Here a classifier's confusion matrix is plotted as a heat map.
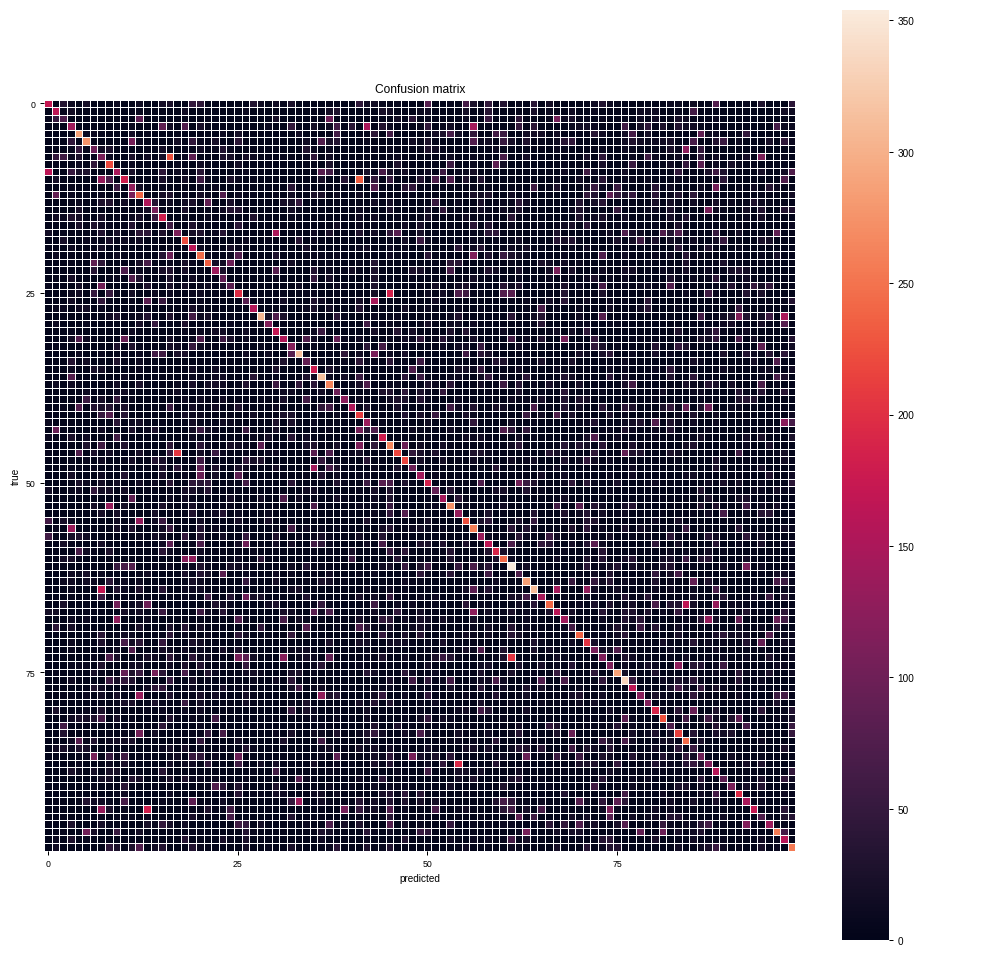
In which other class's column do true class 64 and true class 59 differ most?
7
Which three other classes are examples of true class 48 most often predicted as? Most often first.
35, 20, 37
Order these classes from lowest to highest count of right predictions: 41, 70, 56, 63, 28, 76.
41, 70, 56, 63, 28, 76
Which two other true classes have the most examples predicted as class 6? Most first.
86, 21
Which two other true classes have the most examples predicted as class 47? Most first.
45, 54
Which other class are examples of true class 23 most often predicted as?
11
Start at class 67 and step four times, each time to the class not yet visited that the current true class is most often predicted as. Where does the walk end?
97
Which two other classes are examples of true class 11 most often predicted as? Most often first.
88, 43
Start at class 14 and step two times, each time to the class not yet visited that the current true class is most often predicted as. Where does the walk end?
54
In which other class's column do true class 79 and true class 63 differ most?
85
